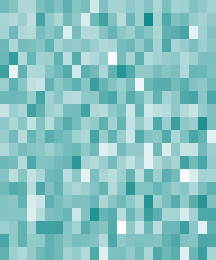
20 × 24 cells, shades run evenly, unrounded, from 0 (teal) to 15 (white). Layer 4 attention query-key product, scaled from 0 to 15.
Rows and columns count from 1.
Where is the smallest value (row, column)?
2, 17
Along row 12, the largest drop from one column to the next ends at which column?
18
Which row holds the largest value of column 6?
10
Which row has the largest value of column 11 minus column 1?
1
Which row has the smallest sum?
19
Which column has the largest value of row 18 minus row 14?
14
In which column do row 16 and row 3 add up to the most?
4
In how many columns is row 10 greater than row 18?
15
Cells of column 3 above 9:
7
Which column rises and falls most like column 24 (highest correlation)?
3
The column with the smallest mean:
23
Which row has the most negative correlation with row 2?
12
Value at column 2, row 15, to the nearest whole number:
4
